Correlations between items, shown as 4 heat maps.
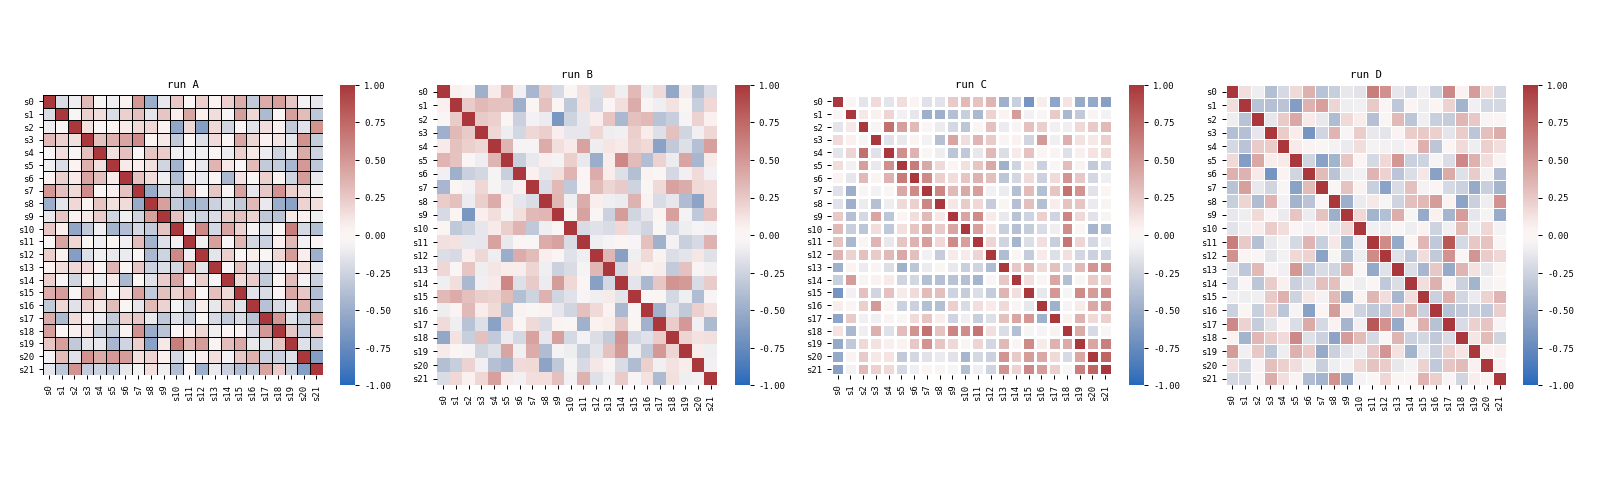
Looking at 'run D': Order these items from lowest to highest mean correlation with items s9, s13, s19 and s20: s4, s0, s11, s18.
s11, s4, s0, s18
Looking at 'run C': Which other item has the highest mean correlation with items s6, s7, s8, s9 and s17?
s18
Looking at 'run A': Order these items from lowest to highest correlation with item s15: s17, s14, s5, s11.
s17, s5, s14, s11
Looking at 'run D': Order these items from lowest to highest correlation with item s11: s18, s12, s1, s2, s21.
s2, s18, s21, s1, s12
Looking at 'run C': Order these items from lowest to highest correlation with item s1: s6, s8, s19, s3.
s8, s19, s6, s3
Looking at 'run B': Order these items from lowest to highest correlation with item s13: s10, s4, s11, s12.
s10, s11, s4, s12
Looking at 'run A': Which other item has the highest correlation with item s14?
s10
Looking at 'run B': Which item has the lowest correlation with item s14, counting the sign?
s12
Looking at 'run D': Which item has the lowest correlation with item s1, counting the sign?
s5
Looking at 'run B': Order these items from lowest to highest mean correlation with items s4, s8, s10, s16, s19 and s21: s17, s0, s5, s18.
s17, s18, s0, s5
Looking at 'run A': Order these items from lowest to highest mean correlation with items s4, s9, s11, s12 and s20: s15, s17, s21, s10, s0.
s21, s17, s0, s10, s15
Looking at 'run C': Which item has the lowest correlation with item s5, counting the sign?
s13
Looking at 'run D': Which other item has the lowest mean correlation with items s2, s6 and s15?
s16
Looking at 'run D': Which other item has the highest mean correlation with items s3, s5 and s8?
s21
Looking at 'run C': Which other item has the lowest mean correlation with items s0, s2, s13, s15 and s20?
s10
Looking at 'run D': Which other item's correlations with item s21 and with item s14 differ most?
s7
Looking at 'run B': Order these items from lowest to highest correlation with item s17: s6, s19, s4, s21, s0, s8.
s4, s21, s8, s6, s0, s19
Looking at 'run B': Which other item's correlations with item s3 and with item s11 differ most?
s0
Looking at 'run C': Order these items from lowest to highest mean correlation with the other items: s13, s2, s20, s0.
s0, s13, s20, s2
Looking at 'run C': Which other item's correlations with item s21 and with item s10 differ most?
s20
